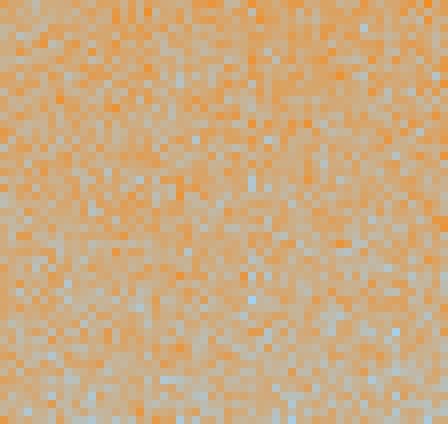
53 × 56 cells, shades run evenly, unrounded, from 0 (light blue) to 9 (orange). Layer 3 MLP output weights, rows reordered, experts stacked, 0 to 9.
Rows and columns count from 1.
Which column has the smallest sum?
49
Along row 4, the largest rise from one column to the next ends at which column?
47
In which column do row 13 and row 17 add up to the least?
53
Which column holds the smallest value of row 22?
14
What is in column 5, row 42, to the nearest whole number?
6
